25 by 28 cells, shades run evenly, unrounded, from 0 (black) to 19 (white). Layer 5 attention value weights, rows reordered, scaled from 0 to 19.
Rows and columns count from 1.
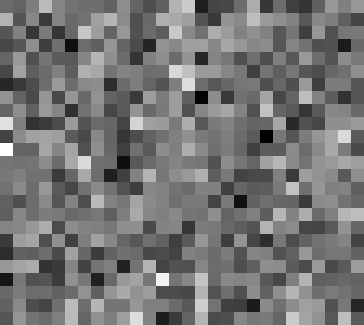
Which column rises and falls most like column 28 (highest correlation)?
22
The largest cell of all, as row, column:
12, 1
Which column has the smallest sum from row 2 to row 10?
3
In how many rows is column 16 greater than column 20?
16
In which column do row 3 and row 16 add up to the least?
24
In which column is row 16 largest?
8
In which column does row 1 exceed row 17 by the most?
15
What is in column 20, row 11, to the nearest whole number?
7
